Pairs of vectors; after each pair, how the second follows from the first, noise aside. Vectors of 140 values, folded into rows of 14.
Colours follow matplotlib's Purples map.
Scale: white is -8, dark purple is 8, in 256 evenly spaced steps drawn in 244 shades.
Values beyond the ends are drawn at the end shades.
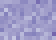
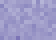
reversed, shrunk.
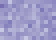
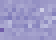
negated, partly zeroed.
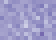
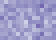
copied.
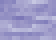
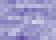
reversed, negated.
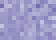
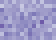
sign-scrambled.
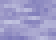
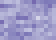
reversed.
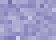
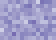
reversed.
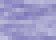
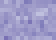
negated, partly zeroed.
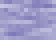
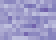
wrapped around.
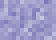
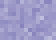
shrunk.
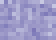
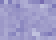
negated, partly zeroed.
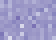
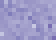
negated, partly zeroed.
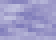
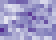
scaled up.
